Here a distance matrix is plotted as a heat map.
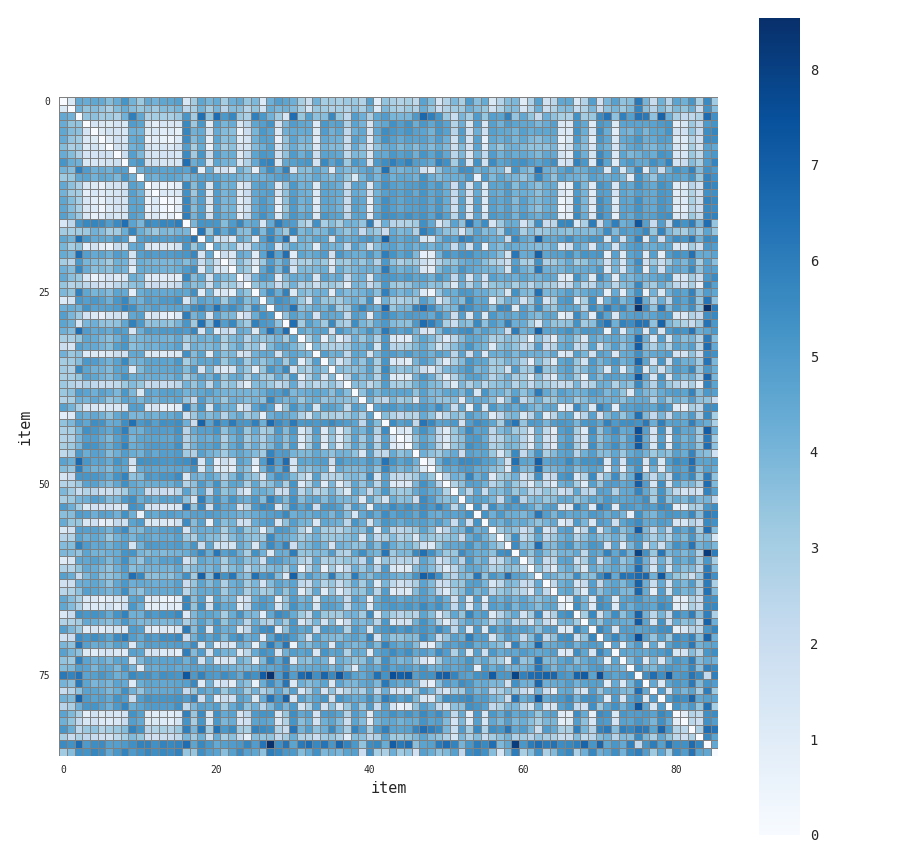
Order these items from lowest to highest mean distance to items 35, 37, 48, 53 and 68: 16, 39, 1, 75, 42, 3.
1, 3, 39, 16, 42, 75
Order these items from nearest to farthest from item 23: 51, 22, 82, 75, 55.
55, 51, 82, 22, 75
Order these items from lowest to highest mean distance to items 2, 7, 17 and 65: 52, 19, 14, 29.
14, 19, 29, 52
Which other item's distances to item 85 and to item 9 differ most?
18
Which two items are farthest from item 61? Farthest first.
75, 84
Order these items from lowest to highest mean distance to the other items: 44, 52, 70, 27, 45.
44, 45, 52, 70, 27
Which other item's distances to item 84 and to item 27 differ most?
59
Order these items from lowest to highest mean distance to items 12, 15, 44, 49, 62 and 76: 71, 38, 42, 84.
71, 38, 42, 84
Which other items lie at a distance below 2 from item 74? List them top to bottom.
10, 38, 54
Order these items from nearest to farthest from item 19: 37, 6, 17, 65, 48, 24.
6, 65, 24, 37, 17, 48
